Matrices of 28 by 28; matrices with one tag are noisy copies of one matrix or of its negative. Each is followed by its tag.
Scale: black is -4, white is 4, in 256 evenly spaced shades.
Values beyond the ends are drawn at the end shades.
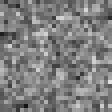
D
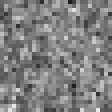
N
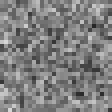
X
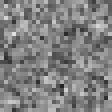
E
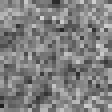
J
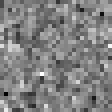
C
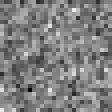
N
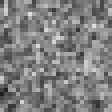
X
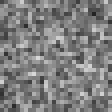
X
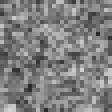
N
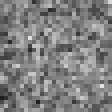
X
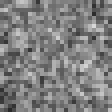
X
